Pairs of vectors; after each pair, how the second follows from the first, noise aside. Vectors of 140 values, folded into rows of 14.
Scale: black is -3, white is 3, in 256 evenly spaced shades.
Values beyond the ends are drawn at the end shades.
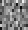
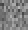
wrapped around, shrunk.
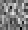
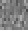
wrapped around, shrunk.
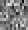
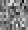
copied.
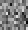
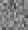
wrapped around, shrunk.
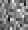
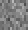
shrunk.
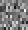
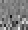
negated, partly zeroed.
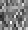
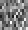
copied.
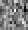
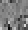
wrapped around, negated, partly zeroed.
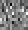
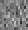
wrapped around, shrunk.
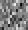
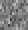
shrunk.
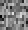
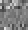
wrapped around, negated, partly zeroed.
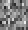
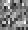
copied.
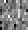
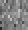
shrunk.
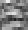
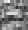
copied.
